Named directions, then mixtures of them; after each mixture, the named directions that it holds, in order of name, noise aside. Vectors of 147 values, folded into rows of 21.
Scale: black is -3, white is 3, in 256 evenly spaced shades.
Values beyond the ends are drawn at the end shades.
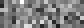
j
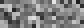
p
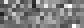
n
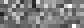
n.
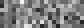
j.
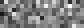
n, p.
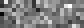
j, n.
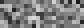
p.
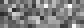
n, p.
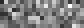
n, p.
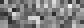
n, p.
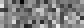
j.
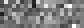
n.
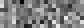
j.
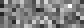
j, n.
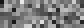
j, p.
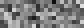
p.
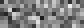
n, p.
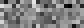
n, p.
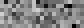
n.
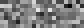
n, p.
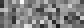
j.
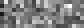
j, n.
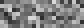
p.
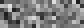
p.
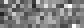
n.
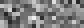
p.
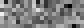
j, n.
